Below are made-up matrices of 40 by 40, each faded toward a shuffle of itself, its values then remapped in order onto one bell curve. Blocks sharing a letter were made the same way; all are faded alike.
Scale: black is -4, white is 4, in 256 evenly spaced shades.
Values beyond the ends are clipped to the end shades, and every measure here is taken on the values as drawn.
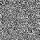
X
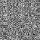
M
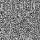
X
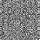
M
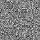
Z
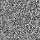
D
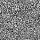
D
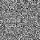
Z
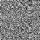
Z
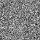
D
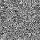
X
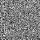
D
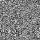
D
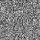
M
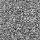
Z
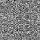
M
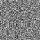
M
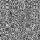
M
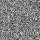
Z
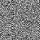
X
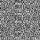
M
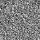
X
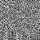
X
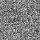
X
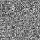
M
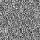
M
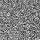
Z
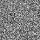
X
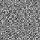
M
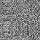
M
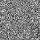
X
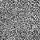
X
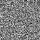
D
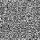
Z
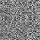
M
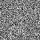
D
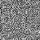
X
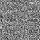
M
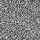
X
